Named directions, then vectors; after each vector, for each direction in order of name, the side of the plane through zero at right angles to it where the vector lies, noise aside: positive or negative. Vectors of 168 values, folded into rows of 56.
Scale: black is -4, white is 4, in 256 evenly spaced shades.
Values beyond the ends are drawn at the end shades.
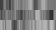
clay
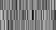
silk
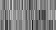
negative, negative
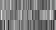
negative, positive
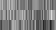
negative, negative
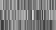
negative, negative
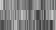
negative, negative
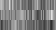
negative, negative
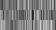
positive, positive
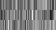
positive, negative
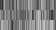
positive, positive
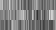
negative, negative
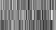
negative, negative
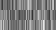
positive, positive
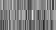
negative, negative
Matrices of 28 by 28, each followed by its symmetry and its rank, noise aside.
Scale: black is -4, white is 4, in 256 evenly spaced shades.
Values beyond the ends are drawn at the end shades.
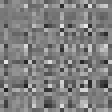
antisymmetric, rank two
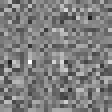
no symmetry, rank four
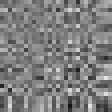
no symmetry, rank two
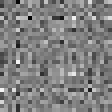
no symmetry, rank four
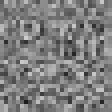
no symmetry, rank four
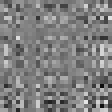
antisymmetric, rank two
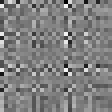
no symmetry, rank two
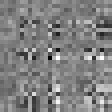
symmetric, rank two
